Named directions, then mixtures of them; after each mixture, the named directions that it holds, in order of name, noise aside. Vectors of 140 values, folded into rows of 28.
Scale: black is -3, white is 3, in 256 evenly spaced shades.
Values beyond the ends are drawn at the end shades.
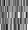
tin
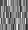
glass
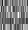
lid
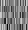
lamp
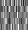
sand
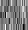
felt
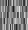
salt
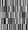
glass, lamp, lid.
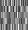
sand.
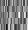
salt, tin.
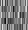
lamp, lid.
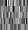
glass, lid, salt.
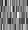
glass, lid, sand.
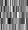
glass, lid, sand.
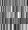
lid, tin.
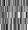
tin.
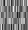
lid, salt, sand.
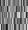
sand, tin.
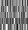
glass, lid, tin.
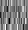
felt, glass, sand.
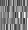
salt, tin.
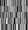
glass, salt, tin.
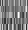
lamp, lid, tin.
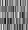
lamp, lid.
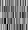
lamp.
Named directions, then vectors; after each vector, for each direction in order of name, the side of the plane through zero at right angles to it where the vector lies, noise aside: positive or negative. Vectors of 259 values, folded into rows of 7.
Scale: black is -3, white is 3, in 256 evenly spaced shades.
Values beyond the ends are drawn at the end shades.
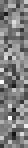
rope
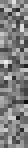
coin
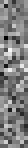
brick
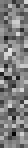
positive, negative, positive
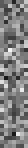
positive, negative, positive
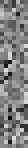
positive, negative, negative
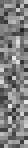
negative, negative, positive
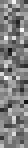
negative, positive, negative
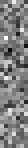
negative, positive, negative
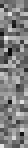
negative, negative, negative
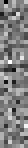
negative, positive, positive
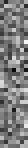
negative, negative, positive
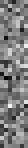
positive, negative, positive
